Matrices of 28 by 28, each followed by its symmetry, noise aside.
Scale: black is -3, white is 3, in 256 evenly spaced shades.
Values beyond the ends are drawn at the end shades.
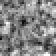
no symmetry.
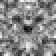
mirrored left to right.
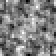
same after a half turn.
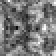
mirrored top to bottom.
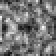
mirrored top to bottom.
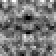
mirrored left to right.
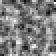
no symmetry.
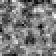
no symmetry.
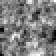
antisymmetric.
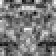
mirrored left to right.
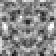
mirrored left to right.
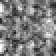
mirrored top to bottom.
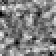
same after a half turn.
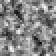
same after a half turn.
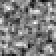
same after a half turn.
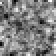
no symmetry.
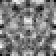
mirrored left to right.
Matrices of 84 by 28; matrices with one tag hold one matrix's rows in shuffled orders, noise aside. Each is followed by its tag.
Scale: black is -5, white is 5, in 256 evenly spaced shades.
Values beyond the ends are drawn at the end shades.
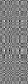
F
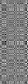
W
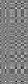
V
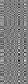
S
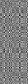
F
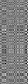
W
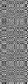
W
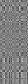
F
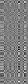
S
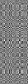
F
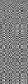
F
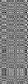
W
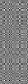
F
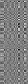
S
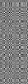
F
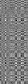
V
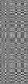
V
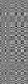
V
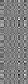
S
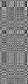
W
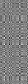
F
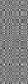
F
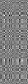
F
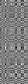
V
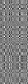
F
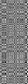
W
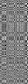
W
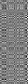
W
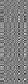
S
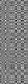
V
